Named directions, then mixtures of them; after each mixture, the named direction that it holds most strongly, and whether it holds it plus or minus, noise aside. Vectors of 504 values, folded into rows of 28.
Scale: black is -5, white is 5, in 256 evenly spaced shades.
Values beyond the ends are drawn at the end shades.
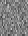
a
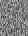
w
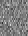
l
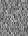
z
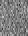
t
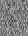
z, minus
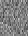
l, minus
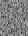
w, plus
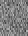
t, plus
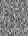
z, minus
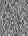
a, minus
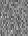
a, minus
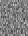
w, plus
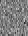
w, minus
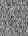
l, minus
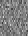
l, plus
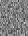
w, plus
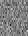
l, minus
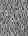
z, plus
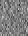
t, plus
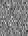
l, plus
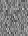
z, minus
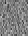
a, minus
